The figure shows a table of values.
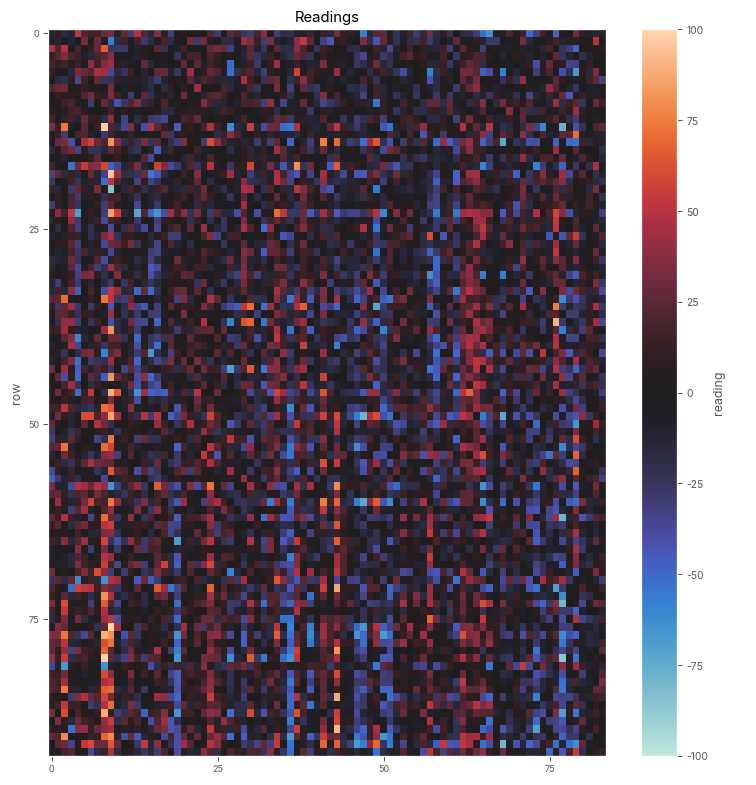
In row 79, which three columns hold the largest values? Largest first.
43, 8, 37
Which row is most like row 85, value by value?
89
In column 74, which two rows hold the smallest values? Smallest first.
12, 73
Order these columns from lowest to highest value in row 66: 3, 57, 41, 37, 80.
80, 41, 3, 37, 57
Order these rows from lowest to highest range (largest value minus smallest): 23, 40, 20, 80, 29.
29, 40, 20, 23, 80
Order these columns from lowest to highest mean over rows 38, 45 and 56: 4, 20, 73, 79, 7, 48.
4, 7, 73, 48, 20, 79
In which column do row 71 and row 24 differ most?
76
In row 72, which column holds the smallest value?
77
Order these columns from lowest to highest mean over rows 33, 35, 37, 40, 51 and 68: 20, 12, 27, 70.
27, 70, 20, 12
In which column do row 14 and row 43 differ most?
9
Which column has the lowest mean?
36
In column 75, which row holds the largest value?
7
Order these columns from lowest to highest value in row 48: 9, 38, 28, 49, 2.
28, 49, 38, 2, 9
